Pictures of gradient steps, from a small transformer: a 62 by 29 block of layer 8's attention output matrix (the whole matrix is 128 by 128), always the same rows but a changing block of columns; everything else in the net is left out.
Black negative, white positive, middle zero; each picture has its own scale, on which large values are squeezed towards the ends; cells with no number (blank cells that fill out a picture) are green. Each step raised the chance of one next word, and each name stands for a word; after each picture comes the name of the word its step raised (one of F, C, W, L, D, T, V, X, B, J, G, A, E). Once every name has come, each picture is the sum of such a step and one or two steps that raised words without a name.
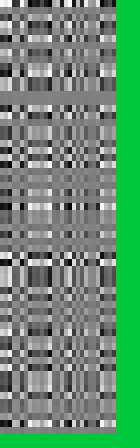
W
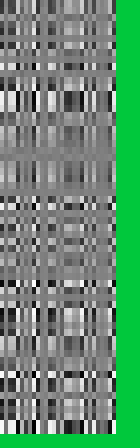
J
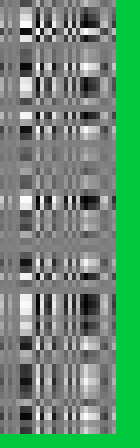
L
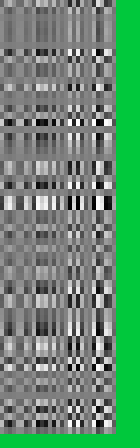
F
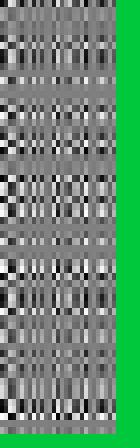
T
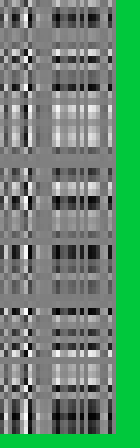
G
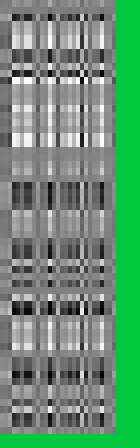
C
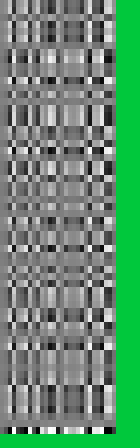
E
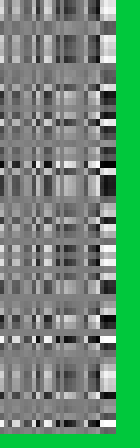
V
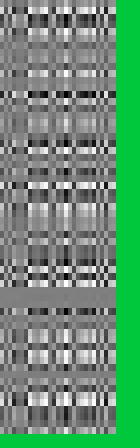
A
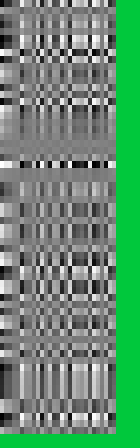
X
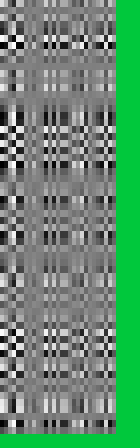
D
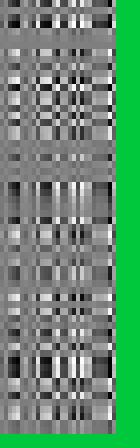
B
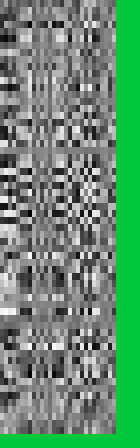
B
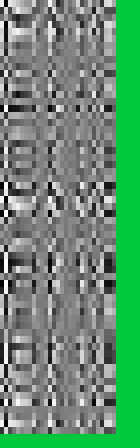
A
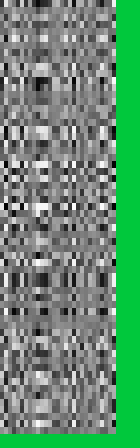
W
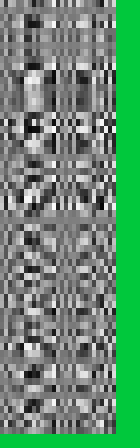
F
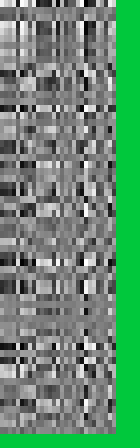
W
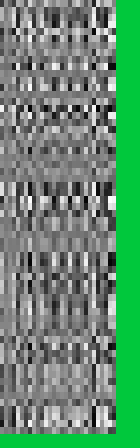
L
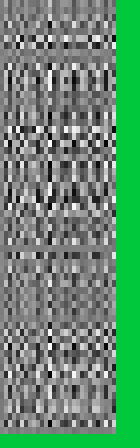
D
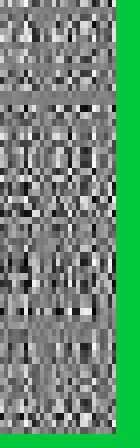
T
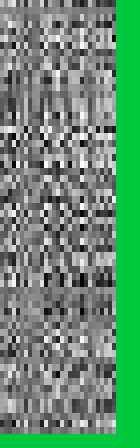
D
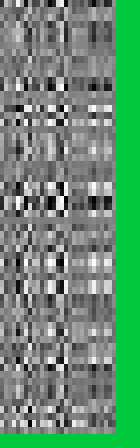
F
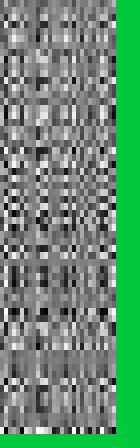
E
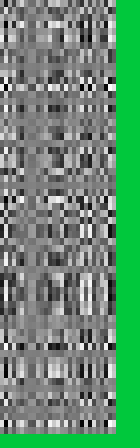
B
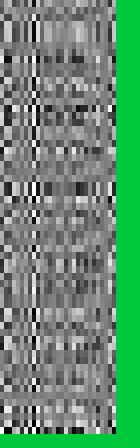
E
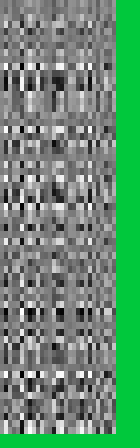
J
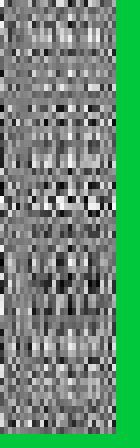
F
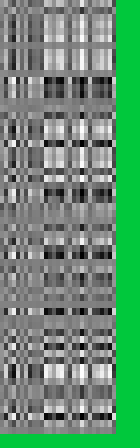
T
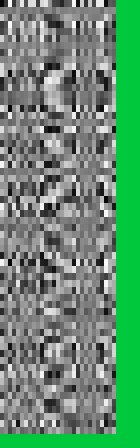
W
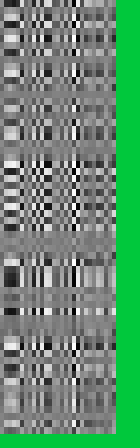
W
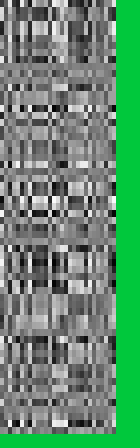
V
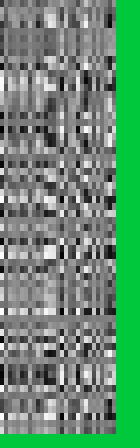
G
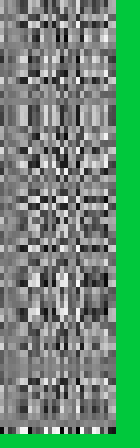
E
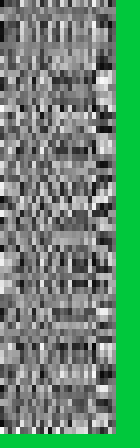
E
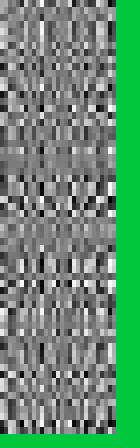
J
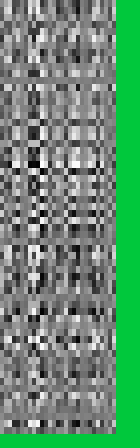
V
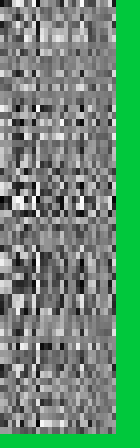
F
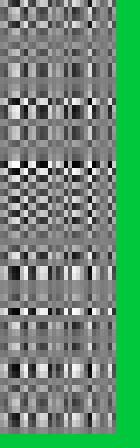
X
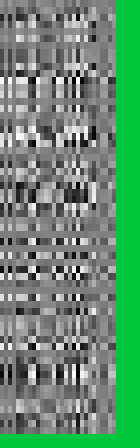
C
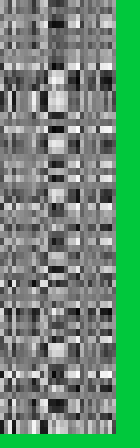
J
